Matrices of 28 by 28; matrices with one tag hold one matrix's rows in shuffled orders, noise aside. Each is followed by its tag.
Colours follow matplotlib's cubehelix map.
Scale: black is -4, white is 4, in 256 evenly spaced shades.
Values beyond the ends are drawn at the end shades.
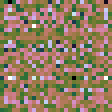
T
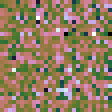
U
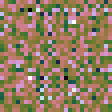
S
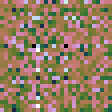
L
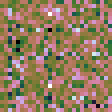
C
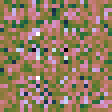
L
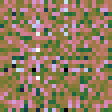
L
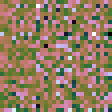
U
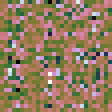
C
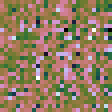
U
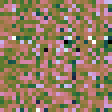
U
